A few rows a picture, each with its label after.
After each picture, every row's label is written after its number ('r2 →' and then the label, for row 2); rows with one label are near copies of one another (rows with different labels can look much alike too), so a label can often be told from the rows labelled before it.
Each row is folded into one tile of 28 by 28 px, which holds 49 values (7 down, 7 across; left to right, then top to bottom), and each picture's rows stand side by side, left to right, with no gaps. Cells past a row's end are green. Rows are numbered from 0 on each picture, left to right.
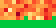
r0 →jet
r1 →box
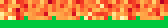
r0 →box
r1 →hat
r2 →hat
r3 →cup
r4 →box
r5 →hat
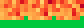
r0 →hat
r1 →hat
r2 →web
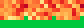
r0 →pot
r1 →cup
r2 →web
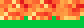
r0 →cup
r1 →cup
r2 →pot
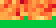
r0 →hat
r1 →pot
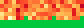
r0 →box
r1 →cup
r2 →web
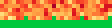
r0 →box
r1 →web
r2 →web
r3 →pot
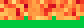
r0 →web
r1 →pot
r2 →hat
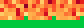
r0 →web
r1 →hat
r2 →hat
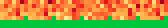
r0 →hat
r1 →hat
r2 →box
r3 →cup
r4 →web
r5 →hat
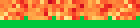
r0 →cup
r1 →hat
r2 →box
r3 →pot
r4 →cup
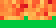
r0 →pot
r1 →hat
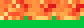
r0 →cup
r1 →pot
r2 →pot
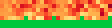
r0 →pot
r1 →box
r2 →pot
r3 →web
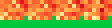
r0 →cup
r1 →cup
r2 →cup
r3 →box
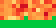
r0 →pot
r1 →jet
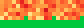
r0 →cup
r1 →box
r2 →cup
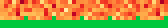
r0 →hat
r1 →web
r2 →jet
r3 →cup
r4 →cup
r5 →hat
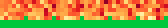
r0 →cup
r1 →web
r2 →pot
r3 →hat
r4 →web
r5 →box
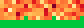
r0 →jet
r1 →web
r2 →cup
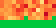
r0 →pot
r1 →jet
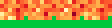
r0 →box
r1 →jet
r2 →jet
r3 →box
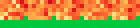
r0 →cup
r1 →hat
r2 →box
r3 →cup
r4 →box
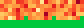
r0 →box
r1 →jet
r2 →hat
